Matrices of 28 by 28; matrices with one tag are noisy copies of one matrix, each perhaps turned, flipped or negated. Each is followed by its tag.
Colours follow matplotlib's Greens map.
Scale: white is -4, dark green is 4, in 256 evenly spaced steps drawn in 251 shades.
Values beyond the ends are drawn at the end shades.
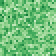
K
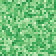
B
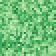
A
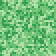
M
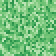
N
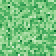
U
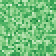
U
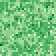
A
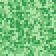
M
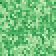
K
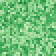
M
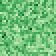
B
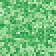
M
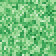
B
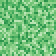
B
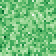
M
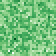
U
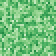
B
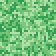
K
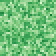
M
